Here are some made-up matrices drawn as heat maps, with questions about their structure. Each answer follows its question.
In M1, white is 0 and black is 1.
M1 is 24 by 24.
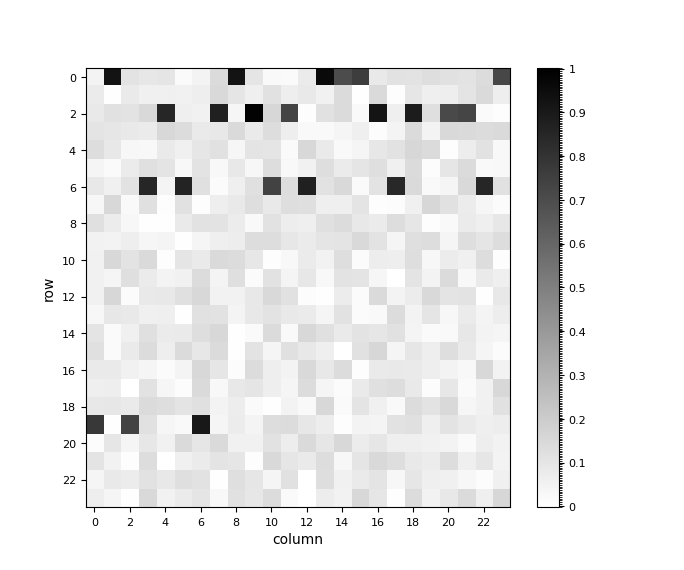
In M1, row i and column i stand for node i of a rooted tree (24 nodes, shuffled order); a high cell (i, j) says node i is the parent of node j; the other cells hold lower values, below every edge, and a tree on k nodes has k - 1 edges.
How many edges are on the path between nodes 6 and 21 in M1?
3
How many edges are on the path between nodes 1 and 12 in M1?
4
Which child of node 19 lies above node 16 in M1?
2
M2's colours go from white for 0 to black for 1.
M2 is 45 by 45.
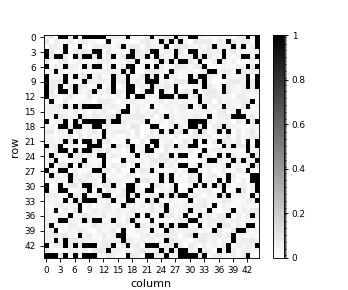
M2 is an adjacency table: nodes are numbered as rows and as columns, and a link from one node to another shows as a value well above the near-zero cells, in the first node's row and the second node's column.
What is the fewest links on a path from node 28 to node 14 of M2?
3
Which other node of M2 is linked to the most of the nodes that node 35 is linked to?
node 16
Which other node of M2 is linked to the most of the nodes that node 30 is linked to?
node 4
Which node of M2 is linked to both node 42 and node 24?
node 38
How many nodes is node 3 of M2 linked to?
11
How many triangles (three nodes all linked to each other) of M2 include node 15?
1
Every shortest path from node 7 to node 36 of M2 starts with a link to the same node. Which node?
node 26
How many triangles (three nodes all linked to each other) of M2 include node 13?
1
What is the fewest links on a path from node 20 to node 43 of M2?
3
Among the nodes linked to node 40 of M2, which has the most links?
node 31
